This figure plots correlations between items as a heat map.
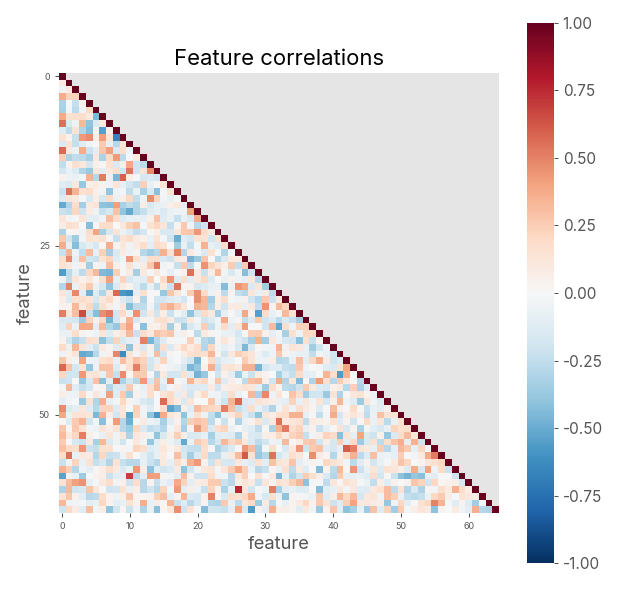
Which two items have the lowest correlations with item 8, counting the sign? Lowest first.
9, 6
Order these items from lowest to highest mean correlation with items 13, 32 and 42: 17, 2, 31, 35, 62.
31, 17, 62, 35, 2
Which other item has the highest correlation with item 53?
3
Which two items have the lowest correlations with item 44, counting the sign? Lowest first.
41, 20
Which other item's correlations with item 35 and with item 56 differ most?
7
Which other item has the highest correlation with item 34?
30
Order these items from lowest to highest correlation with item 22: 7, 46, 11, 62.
46, 7, 11, 62
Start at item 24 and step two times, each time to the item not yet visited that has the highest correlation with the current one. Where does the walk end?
0
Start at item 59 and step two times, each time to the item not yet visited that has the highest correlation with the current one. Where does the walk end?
14
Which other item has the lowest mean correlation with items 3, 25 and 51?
59
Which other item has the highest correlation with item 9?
15
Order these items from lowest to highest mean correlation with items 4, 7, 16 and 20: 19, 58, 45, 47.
58, 19, 45, 47
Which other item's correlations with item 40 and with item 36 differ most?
10
